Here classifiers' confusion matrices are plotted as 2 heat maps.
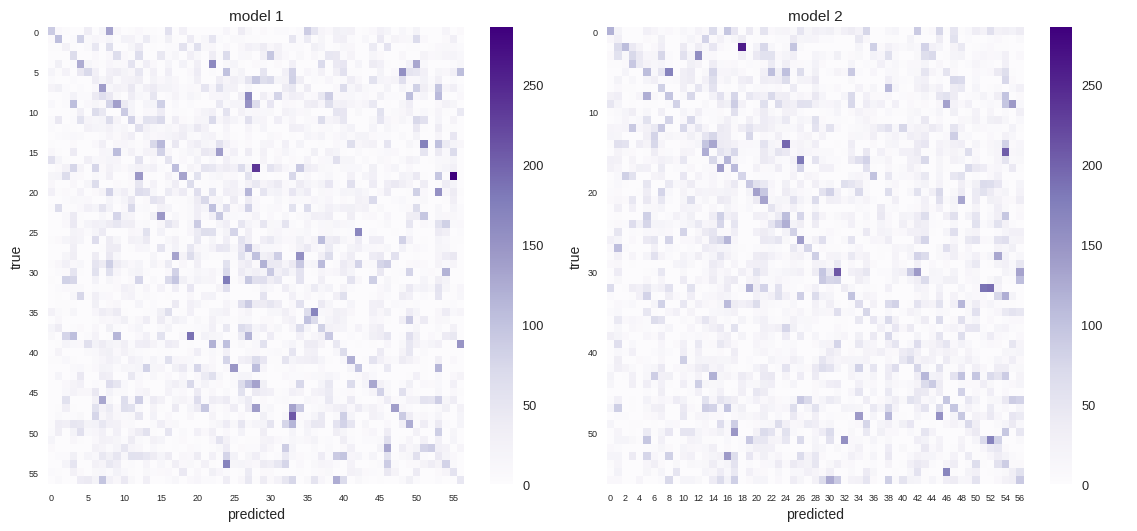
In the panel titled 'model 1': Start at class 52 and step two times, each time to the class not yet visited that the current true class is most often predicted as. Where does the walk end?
7
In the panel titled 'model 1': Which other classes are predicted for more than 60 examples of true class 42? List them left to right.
13, 20, 25, 28, 53
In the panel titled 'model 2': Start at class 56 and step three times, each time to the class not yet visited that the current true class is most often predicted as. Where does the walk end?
29
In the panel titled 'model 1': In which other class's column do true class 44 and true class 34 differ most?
28
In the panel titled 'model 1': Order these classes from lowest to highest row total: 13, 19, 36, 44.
13, 36, 19, 44
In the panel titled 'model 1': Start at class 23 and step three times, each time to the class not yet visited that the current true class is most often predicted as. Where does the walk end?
27
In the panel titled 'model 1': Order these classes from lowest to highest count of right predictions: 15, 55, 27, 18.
55, 15, 27, 18
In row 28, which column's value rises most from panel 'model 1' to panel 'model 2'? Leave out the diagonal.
53
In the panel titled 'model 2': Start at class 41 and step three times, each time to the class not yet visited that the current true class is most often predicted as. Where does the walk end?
15
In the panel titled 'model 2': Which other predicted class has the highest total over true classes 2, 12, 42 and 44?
18
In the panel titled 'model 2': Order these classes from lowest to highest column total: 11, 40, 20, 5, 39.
40, 39, 11, 20, 5
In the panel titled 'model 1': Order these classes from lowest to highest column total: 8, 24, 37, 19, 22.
19, 37, 22, 8, 24
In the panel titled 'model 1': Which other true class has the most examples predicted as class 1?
22
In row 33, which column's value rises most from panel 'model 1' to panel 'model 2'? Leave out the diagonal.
54
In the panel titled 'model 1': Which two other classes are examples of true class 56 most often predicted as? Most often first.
39, 7
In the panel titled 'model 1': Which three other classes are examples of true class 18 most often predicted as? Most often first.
55, 12, 53
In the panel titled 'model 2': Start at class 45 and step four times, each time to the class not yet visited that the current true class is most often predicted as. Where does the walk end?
26
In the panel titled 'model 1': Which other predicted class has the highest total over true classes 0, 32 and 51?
8
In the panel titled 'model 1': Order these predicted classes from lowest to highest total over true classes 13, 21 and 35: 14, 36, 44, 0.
0, 14, 44, 36
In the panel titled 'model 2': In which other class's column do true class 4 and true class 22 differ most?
3
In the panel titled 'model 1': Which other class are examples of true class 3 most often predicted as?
30
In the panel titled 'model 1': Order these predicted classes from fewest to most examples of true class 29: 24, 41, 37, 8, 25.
25, 41, 24, 8, 37
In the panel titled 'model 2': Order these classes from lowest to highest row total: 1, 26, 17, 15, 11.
1, 11, 17, 15, 26
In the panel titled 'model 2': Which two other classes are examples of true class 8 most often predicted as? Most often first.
5, 54
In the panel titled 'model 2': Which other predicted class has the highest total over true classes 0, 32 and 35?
52
